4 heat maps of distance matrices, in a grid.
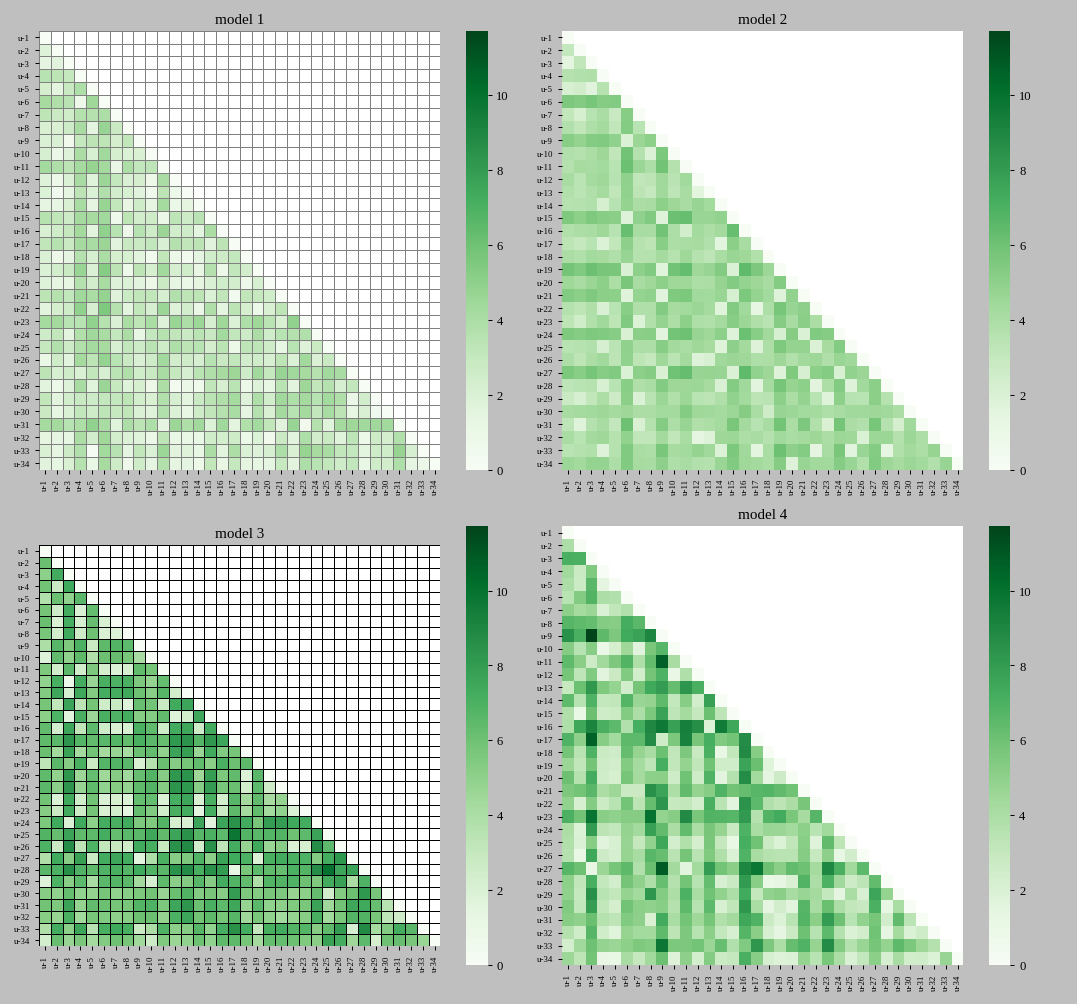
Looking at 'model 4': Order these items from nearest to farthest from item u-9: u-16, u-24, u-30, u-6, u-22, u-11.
u-30, u-24, u-6, u-22, u-16, u-11
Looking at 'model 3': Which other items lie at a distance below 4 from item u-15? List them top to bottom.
u-3, u-12, u-13, u-24
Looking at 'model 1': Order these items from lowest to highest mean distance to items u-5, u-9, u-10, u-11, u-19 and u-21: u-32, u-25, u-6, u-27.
u-32, u-25, u-27, u-6
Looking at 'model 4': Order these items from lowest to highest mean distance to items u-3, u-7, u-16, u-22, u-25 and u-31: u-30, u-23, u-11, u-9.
u-11, u-30, u-23, u-9
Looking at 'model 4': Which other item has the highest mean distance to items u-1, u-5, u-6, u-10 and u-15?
u-9
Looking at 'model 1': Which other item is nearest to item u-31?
u-23
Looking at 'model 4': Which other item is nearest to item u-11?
u-27
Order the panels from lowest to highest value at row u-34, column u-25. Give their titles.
model 4, model 1, model 2, model 3
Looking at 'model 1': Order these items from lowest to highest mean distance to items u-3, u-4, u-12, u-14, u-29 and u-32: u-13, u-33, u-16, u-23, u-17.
u-13, u-33, u-16, u-17, u-23
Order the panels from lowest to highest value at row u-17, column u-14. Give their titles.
model 2, model 1, model 4, model 3
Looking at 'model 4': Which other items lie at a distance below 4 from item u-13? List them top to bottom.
u-1, u-6, u-16
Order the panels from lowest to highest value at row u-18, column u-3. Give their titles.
model 1, model 2, model 4, model 3
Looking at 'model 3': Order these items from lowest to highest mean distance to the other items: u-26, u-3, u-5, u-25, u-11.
u-11, u-5, u-26, u-3, u-25
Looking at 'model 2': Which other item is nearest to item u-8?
u-10
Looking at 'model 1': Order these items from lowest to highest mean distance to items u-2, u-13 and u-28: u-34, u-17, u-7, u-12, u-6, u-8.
u-12, u-34, u-8, u-7, u-17, u-6
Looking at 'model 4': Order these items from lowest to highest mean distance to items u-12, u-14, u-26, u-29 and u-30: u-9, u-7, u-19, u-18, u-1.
u-18, u-19, u-7, u-1, u-9
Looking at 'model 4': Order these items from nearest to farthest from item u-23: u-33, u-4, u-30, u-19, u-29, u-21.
u-29, u-21, u-4, u-30, u-19, u-33
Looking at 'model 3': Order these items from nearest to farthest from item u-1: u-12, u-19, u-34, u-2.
u-34, u-19, u-12, u-2
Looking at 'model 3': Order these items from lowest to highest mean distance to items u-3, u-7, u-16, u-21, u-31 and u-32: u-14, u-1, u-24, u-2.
u-2, u-14, u-1, u-24
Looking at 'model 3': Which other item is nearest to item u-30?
u-25
